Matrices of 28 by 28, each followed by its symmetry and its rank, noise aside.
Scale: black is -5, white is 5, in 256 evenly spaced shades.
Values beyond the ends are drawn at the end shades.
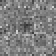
symmetric, rank four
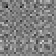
symmetric, rank four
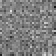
no symmetry, rank five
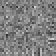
antisymmetric, rank six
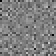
no symmetry, rank four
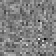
no symmetry, rank five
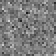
symmetric, rank six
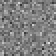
antisymmetric, rank six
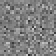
no symmetry, rank four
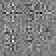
antisymmetric, rank four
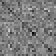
symmetric, rank five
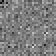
symmetric, rank six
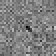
symmetric, rank five
